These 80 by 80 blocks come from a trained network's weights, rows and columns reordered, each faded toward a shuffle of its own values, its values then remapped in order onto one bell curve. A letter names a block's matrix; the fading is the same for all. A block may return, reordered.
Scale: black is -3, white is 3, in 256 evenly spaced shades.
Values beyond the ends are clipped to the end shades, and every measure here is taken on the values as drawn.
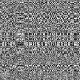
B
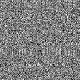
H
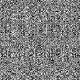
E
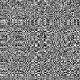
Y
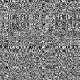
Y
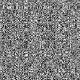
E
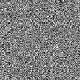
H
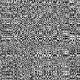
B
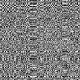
B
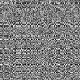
B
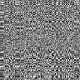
B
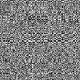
Y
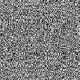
H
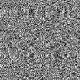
H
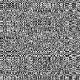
Y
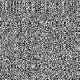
E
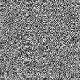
H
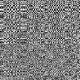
B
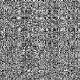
E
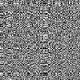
Y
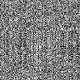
E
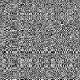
Y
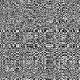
Y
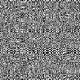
Y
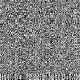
E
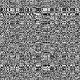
B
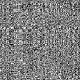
E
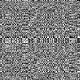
Y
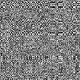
Y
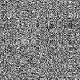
H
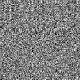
H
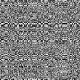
B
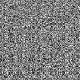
E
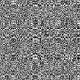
Y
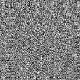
H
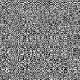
Y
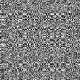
Y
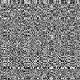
Y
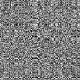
Y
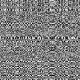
B
